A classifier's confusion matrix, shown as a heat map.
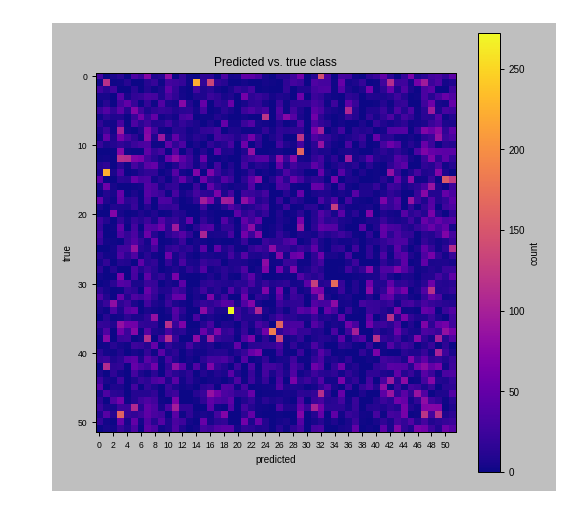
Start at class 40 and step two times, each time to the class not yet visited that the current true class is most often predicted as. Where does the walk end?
3
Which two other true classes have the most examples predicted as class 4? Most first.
12, 36
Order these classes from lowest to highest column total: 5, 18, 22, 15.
18, 15, 22, 5
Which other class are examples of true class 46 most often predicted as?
32
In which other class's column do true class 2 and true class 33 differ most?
34
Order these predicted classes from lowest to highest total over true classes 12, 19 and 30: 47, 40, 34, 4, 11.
40, 47, 11, 4, 34
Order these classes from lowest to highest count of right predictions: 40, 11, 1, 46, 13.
13, 11, 40, 46, 1
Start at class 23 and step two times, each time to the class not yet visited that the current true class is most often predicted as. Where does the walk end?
50
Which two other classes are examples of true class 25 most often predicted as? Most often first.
51, 5
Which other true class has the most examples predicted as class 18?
49
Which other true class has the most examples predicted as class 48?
31
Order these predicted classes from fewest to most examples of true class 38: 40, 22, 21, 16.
21, 22, 16, 40
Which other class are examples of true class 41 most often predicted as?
45
